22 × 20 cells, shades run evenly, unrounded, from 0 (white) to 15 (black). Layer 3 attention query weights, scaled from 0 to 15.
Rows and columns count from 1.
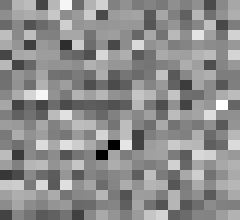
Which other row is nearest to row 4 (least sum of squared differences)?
17
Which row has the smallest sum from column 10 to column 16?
10
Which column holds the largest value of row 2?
9
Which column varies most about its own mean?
6
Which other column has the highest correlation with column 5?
15
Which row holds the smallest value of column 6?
1
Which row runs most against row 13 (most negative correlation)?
11
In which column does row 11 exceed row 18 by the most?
16
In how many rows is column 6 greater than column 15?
10
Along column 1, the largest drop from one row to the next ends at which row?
19
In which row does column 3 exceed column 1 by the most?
5
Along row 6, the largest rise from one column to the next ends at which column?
12
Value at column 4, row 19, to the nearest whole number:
2
